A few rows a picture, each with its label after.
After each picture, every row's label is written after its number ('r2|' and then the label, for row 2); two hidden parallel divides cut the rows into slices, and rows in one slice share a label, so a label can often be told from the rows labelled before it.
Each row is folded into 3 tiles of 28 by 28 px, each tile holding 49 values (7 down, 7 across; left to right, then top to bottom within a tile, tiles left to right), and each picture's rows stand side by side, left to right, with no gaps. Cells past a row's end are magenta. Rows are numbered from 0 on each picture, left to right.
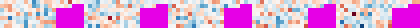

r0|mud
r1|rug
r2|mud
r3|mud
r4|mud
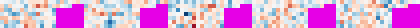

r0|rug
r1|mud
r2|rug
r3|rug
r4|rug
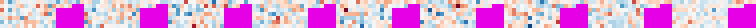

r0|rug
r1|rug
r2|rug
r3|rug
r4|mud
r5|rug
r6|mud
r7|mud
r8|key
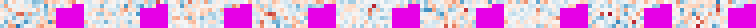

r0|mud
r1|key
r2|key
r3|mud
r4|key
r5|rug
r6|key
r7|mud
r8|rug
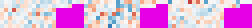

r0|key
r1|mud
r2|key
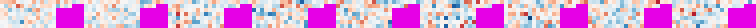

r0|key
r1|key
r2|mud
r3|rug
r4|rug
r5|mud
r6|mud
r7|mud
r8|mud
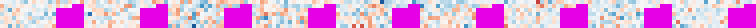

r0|key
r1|key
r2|mud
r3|mud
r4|rug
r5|key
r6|key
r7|key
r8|key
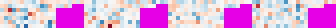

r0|mud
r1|rug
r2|key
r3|mud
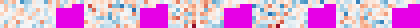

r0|key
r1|mud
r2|rug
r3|rug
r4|rug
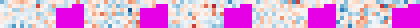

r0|key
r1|mud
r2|rug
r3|key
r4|rug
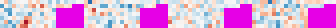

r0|rug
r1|mud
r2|key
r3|mud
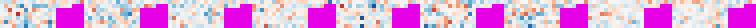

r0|mud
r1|mud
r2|key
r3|key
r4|mud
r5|rug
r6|mud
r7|key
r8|key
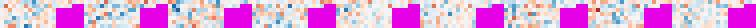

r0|mud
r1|mud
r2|rug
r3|mud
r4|key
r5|key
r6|rug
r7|mud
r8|key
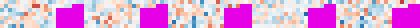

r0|rug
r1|rug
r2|mud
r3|key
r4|mud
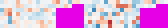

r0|key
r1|rug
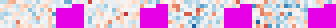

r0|key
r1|key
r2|mud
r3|mud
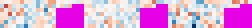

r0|mud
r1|key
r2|mud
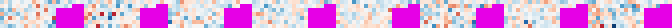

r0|rug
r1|mud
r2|key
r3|key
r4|key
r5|rug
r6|key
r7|mud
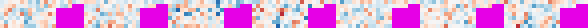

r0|mud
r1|rug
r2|rug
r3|mud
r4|key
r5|key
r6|mud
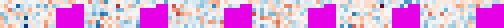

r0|mud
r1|rug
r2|mud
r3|rug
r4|rug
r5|key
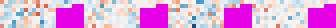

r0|rug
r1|key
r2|mud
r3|key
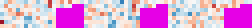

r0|mud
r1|mud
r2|rug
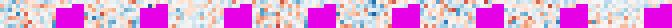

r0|rug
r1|mud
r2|key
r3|rug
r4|mud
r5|mud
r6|rug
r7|key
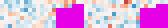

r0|key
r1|key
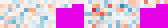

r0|key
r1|mud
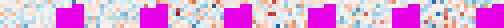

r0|key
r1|key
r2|mud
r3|mud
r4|key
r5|rug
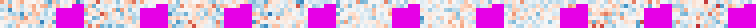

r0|rug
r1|mud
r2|rug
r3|rug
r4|key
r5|key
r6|key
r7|mud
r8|rug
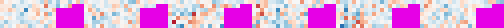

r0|key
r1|key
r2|rug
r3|mud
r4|rug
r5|key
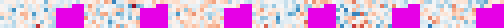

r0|key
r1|mud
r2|key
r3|mud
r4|rug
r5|key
